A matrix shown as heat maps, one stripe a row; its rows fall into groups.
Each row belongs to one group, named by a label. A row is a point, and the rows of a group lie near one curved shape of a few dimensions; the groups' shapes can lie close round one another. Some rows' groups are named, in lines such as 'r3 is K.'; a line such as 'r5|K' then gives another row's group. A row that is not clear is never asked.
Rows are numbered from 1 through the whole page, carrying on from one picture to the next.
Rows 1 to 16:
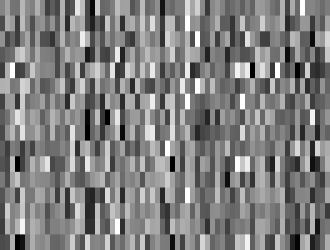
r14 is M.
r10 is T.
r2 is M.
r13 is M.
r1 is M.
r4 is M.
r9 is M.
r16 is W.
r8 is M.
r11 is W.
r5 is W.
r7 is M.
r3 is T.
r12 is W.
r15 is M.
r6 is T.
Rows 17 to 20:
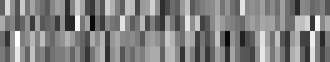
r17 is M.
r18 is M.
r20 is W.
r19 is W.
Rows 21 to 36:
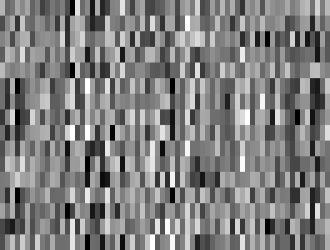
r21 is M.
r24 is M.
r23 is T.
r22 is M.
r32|M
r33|W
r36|M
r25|M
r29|W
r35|T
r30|M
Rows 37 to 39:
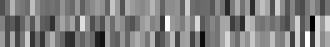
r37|W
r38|T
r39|M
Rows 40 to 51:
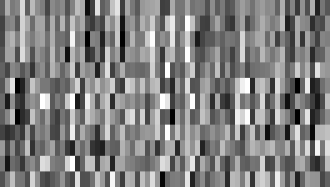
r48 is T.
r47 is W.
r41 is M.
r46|W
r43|M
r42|M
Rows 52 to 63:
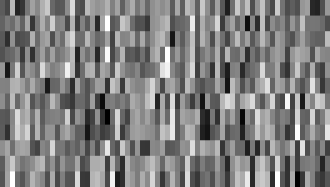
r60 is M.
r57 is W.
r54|W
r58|M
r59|M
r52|W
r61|T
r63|W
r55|T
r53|T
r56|W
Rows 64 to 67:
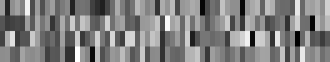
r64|M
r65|T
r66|W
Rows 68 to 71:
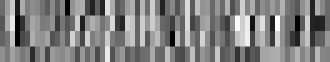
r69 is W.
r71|T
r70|W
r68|M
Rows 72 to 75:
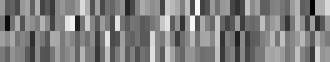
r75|T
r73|W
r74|T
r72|T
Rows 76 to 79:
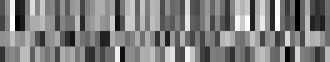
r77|W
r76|W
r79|M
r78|M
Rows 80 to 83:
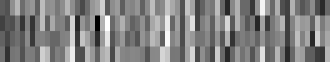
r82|T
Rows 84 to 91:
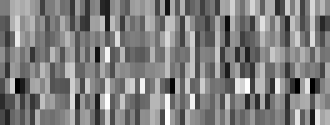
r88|W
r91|T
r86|W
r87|T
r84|M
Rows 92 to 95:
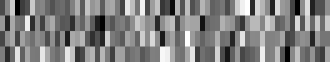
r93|M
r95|W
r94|M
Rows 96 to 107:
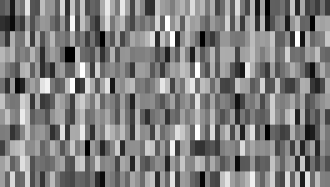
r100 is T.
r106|T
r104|T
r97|T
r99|M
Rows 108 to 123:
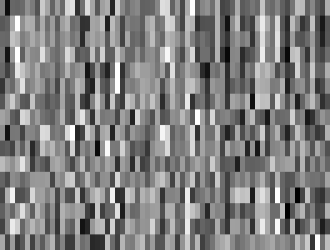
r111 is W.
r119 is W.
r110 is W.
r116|W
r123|M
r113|M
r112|M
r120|W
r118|T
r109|W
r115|T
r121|M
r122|W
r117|T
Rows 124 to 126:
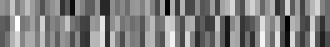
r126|W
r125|W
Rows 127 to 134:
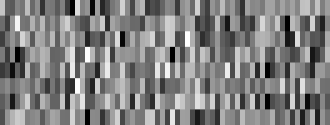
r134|M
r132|M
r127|M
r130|W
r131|T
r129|M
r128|W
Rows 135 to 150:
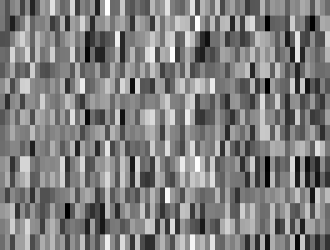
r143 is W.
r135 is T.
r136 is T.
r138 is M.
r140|T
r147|T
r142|M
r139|W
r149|M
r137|M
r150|T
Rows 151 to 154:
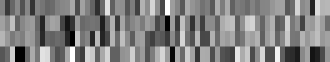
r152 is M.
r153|M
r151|T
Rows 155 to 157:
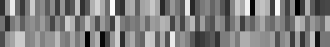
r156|W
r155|W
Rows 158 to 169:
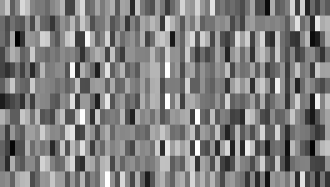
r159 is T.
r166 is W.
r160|W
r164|T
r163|W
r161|W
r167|T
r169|T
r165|T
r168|W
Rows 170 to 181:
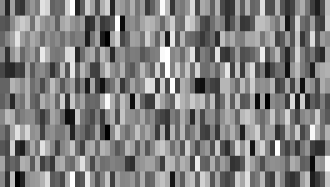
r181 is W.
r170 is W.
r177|M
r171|M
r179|W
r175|M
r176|T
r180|T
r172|M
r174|T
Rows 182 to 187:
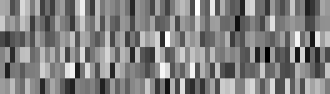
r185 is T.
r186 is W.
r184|T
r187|M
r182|T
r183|T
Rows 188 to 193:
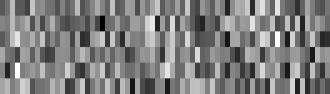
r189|M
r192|W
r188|W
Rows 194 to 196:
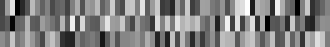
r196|M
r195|T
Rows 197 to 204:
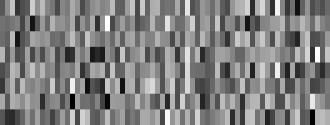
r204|T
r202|M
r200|M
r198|T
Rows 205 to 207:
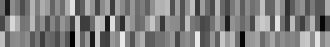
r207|M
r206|W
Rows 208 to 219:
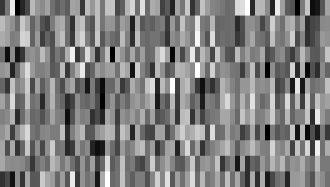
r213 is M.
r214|M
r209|T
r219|T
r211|W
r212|T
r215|M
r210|T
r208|W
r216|T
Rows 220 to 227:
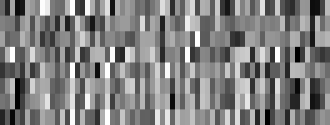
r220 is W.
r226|W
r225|W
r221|M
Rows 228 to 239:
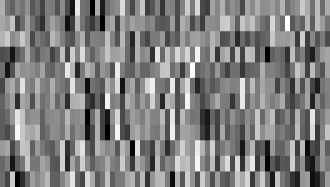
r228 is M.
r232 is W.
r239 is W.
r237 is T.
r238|T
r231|T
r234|M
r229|M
